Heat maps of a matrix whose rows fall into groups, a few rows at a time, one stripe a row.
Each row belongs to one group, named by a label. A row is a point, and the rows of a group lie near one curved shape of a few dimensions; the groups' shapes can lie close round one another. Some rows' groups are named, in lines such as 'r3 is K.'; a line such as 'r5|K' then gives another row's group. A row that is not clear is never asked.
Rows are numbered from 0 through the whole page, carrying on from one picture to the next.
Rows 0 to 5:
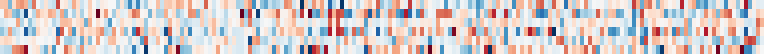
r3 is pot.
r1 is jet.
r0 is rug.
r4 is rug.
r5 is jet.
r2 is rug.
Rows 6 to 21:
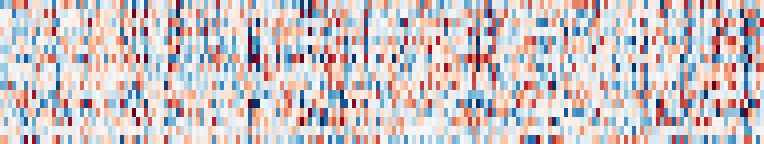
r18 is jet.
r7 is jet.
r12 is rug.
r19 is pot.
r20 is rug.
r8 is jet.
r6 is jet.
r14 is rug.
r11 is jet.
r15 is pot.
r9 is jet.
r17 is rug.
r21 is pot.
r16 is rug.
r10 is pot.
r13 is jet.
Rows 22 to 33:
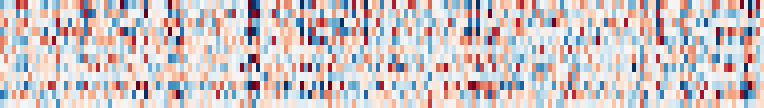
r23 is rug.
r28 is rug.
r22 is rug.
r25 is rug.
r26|jet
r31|rug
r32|jet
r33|rug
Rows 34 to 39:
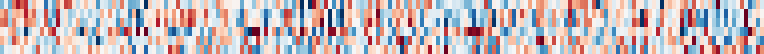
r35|rug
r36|rug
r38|jet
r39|jet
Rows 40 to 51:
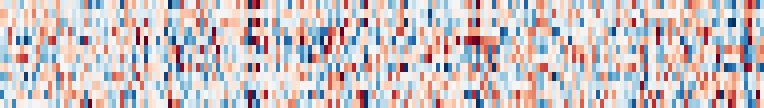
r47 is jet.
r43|pot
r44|rug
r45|jet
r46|jet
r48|pot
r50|rug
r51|pot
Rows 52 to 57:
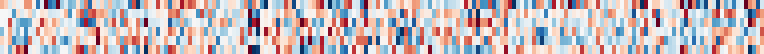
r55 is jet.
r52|rug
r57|rug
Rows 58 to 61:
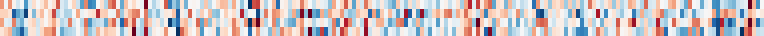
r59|jet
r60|pot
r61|jet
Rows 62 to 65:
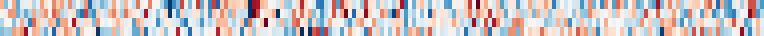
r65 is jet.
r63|rug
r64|rug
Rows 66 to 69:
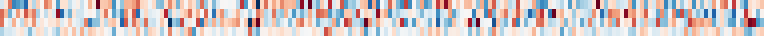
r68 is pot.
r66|jet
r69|rug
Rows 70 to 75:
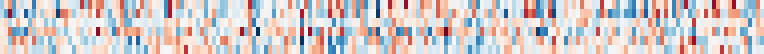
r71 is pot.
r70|pot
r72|rug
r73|jet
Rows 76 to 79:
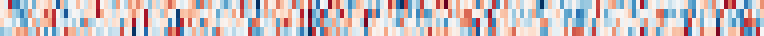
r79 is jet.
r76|jet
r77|jet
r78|jet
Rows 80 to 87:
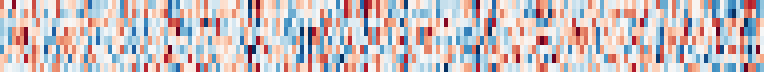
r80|pot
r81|pot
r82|jet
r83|jet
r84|jet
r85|rug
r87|jet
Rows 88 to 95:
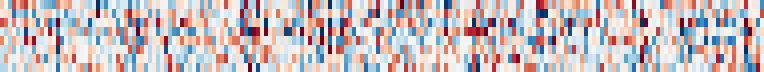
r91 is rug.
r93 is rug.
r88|jet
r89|jet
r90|rug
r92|pot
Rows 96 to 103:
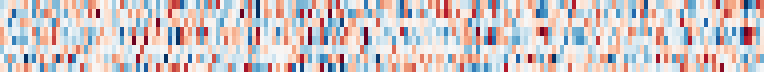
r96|jet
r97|jet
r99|jet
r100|jet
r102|pot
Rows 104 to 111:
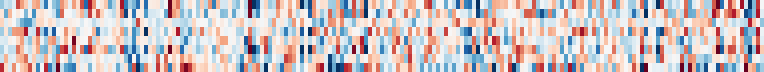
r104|rug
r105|pot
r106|rug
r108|rug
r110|rug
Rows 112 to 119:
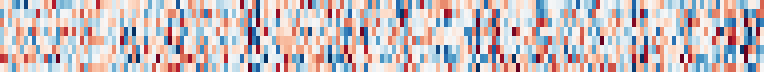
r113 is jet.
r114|jet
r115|rug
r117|jet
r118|rug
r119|pot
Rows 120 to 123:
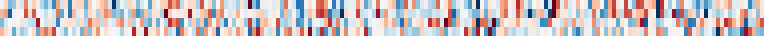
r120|pot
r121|pot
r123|jet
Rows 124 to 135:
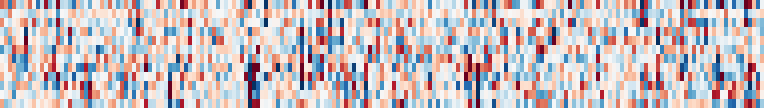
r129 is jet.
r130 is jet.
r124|rug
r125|rug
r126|rug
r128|pot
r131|rug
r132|rug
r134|pot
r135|pot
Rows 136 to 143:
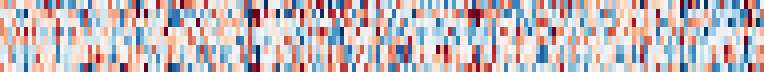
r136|rug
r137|rug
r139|pot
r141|jet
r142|jet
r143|rug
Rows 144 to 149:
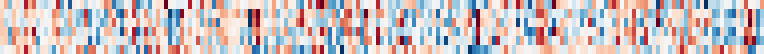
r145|pot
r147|pot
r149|rug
